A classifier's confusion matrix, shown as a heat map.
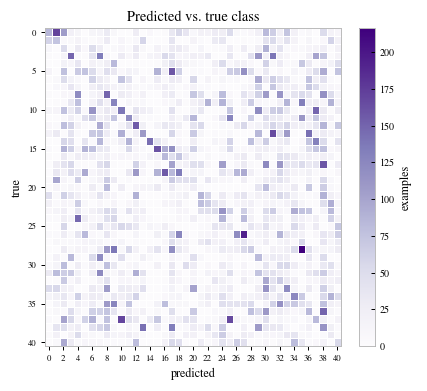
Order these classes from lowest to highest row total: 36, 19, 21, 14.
19, 21, 36, 14
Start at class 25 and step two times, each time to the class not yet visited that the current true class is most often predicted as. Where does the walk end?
2
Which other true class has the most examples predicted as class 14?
37
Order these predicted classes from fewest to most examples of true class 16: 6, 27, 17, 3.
3, 6, 27, 17
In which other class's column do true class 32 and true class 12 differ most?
7
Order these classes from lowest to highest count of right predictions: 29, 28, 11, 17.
28, 29, 17, 11
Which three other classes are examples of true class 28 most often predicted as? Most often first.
35, 9, 17
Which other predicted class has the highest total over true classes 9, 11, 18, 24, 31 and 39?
4
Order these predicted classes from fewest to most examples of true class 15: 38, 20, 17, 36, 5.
36, 20, 38, 5, 17
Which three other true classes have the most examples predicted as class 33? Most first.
13, 9, 0
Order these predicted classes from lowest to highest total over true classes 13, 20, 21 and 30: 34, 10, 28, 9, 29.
28, 9, 34, 10, 29
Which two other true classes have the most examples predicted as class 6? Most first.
10, 37
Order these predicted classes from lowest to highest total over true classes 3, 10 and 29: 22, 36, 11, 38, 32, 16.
11, 22, 16, 36, 32, 38
